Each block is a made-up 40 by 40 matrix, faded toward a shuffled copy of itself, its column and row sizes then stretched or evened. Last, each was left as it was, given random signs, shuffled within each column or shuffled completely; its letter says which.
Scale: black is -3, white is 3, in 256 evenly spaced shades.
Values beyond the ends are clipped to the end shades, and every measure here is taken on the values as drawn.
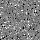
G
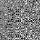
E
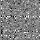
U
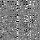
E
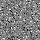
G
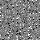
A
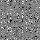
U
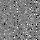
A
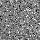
G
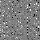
A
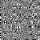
E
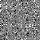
A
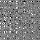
E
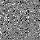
U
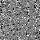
A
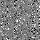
A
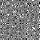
E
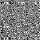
E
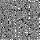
A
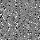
A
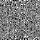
U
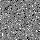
G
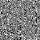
A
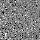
A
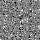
A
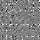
U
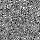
G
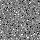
G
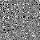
U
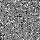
G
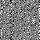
A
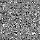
U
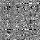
E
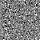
A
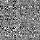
U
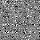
U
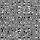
E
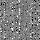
A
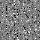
A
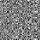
E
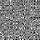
E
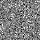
A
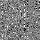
A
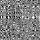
E
